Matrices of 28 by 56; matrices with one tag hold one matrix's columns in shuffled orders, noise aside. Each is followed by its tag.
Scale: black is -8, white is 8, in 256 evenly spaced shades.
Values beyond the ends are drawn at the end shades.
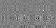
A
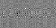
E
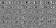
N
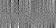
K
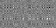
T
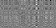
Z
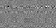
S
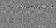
S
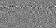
S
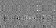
A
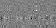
A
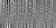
K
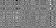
Z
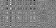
Z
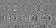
A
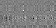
A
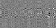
E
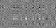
T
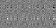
T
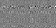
S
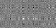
T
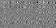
N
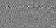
S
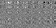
N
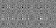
T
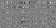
N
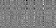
Z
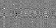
E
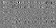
N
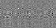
E
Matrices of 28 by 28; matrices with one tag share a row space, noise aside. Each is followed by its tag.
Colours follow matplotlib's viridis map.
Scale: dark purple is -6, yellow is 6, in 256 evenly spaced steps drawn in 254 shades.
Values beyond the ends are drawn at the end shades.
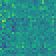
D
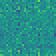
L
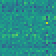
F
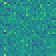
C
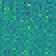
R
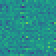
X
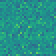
L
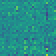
F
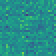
X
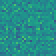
L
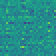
X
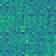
X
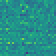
X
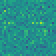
C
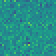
R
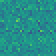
L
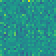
C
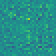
R
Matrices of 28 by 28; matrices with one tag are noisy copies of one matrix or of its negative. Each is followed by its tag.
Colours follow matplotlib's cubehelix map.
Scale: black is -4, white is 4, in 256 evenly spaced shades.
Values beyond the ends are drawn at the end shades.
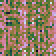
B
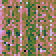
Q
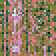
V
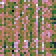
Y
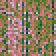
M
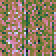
M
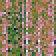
M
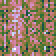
V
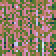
Y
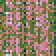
B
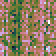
V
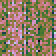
M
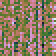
Y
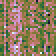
V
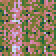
V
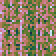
Q
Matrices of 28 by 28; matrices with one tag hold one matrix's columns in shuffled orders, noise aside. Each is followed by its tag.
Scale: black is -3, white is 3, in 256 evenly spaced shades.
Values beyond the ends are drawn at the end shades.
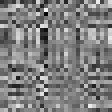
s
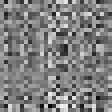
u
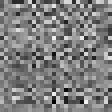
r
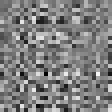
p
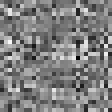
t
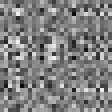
t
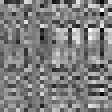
s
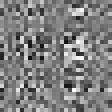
t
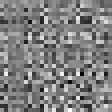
p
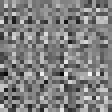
p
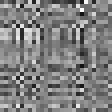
s
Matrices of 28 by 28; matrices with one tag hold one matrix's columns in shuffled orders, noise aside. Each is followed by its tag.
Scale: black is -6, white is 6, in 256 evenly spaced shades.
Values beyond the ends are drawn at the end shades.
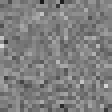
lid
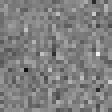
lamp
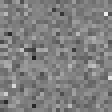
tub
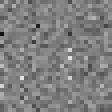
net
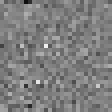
lid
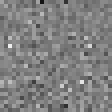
lid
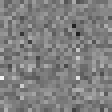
net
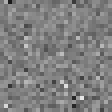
lid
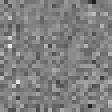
lid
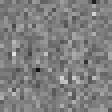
lamp
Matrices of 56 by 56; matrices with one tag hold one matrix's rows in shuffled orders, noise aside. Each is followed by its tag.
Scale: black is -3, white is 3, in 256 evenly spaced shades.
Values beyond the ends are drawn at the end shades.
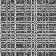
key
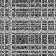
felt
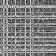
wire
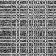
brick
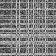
brick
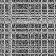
felt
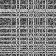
brick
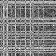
wire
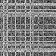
wire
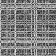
key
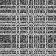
brick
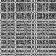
key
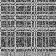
key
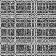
key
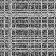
felt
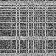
brick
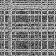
felt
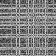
brick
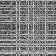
brick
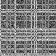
key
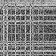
wire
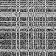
brick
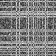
brick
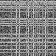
brick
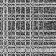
wire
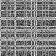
key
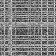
felt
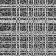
brick
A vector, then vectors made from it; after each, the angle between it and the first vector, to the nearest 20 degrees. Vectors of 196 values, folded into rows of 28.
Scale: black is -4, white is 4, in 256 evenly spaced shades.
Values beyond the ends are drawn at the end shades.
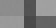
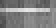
100 degrees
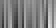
100 degrees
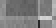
80 degrees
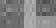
160 degrees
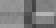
40 degrees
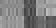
20 degrees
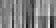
60 degrees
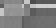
80 degrees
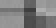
20 degrees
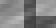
20 degrees
